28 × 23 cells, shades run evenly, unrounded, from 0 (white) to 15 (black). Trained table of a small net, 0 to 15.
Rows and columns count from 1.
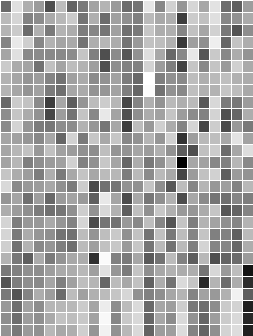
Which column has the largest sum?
12
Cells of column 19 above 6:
12
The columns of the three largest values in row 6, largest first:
17, 10, 4
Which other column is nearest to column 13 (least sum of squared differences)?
15
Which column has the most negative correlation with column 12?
2
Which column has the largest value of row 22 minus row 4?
20
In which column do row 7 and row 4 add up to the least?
14
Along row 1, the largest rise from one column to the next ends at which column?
21
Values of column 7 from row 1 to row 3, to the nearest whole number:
9 3 5
